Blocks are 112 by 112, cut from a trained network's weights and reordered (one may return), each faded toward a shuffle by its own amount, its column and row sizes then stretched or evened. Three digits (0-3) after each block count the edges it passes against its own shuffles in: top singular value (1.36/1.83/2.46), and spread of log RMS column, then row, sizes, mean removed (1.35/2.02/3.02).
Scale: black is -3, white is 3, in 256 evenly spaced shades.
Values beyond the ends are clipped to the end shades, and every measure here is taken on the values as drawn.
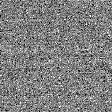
1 1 0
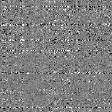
2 2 3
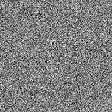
2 0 0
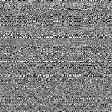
3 0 3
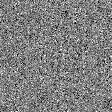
0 1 0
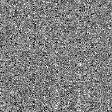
1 2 1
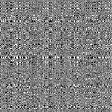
3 2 3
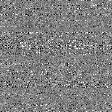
0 1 3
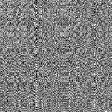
3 2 0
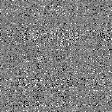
1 2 3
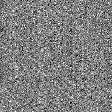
1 1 0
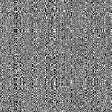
3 3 2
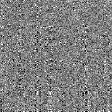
2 2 2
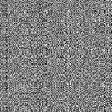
3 2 1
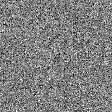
0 1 0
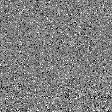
0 1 2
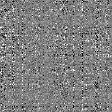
1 3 2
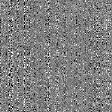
2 3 0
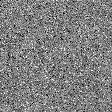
0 0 0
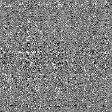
1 2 2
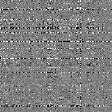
3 2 3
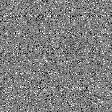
1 0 2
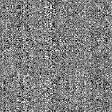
2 2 2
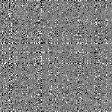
2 3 2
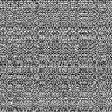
3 0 2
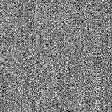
2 0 0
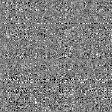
1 2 3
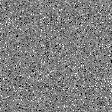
1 1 1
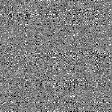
2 2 2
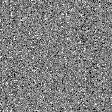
1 1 0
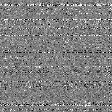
2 1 3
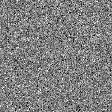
0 1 0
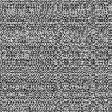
3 1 1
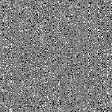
2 3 0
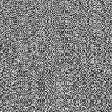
3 1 0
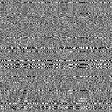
3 0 3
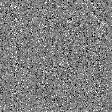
0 2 0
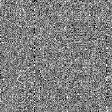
2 2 1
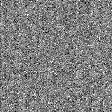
1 0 0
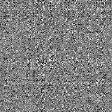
1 3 2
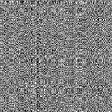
3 2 2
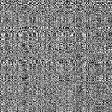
3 0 3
